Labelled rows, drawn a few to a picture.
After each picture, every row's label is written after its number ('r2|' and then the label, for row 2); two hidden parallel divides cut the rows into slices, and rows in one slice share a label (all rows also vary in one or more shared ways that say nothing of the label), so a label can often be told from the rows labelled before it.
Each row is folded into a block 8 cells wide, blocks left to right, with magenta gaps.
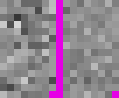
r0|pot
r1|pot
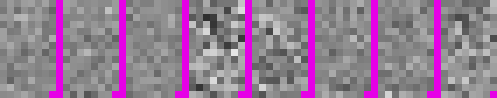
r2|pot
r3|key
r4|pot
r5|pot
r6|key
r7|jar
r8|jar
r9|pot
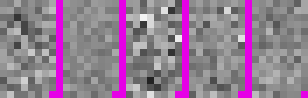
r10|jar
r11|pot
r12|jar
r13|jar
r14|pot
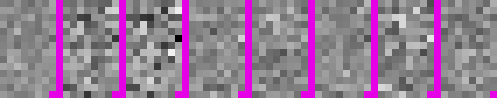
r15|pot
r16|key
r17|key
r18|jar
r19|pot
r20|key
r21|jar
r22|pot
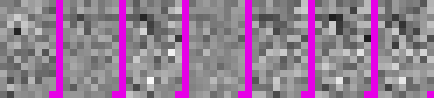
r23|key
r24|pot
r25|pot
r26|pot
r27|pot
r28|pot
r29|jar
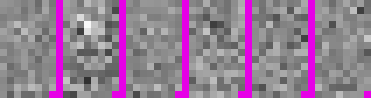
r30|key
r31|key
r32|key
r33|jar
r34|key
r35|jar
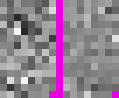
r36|jar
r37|jar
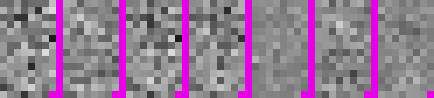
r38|key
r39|key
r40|key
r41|key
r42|pot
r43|key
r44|pot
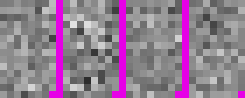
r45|key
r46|key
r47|jar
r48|jar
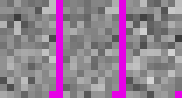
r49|pot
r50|key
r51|pot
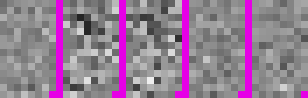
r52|jar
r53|jar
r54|pot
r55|key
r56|key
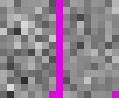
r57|key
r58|pot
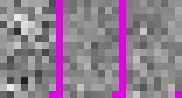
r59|key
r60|key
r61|jar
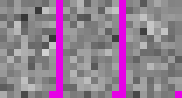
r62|key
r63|key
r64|key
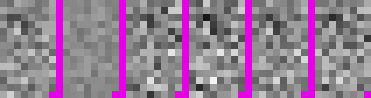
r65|jar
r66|pot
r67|key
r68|jar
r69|jar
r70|pot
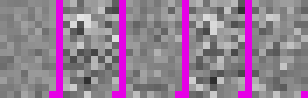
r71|pot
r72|pot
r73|jar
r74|pot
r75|jar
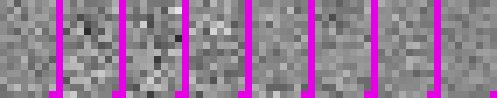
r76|key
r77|jar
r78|key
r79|key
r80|jar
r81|pot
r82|pot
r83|pot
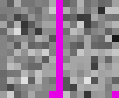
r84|jar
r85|key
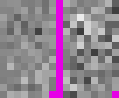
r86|jar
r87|key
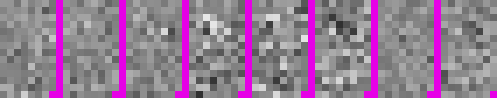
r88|jar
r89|key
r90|key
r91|key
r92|jar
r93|jar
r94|key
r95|jar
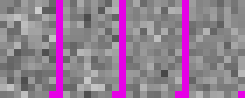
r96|pot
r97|key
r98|key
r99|jar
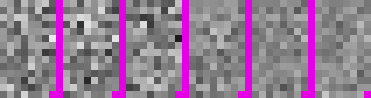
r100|jar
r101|pot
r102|key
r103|key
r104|jar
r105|jar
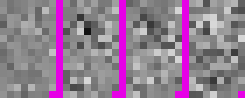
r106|key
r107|jar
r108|jar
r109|pot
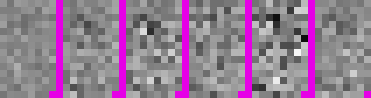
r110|pot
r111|jar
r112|jar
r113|key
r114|key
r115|jar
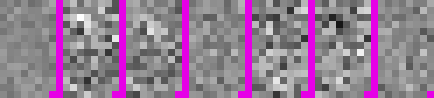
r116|pot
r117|pot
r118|key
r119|pot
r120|key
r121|pot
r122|key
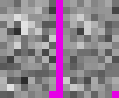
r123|key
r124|key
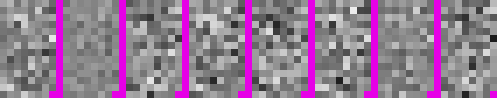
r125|jar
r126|pot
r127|key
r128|pot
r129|jar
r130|jar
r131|jar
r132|key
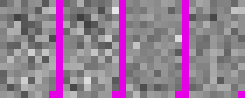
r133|pot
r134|jar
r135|jar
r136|key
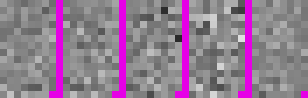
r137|jar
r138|jar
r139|key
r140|jar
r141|key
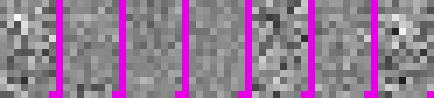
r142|pot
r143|jar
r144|pot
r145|pot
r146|key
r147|jar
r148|key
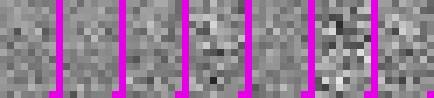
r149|key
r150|key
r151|key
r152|pot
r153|key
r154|pot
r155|key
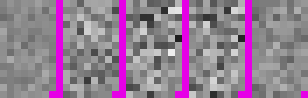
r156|pot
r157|key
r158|key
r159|key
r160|key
